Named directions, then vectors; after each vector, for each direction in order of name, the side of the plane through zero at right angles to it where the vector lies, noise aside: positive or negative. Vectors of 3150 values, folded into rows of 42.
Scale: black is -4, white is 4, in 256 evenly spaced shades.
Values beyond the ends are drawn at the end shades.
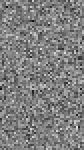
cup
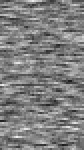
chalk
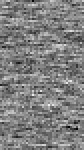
negative, negative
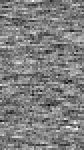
positive, positive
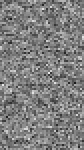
positive, negative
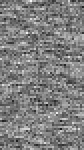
positive, negative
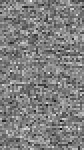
positive, negative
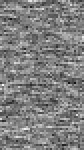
positive, negative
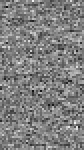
positive, positive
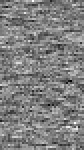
positive, positive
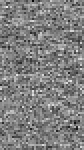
negative, negative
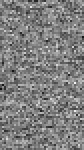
negative, positive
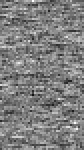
positive, positive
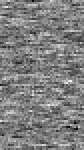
negative, negative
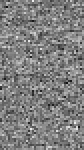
positive, positive
